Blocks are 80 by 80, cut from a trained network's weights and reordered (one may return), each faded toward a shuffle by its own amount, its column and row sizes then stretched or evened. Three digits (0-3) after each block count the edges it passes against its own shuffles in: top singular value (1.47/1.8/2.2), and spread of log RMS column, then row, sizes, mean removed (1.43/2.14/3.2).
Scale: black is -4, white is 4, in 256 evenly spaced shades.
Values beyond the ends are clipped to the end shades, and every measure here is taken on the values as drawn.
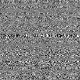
2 0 3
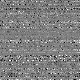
1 0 3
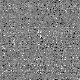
0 1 1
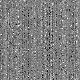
2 2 0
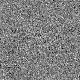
0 0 0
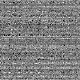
3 1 2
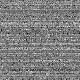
3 0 2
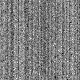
3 1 0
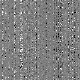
2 3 1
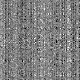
3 2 2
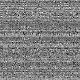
3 1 1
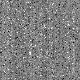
0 1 0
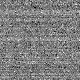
2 0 0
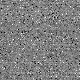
0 0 0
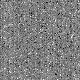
0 0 0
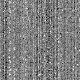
3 2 1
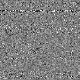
1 1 2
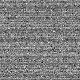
2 0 0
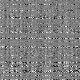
2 0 3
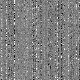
2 3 0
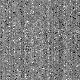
1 1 0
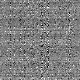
2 2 0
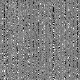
1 3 0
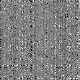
2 2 2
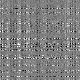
3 1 3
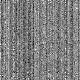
3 2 0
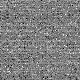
1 0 0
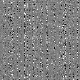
0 3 0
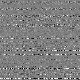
1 0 3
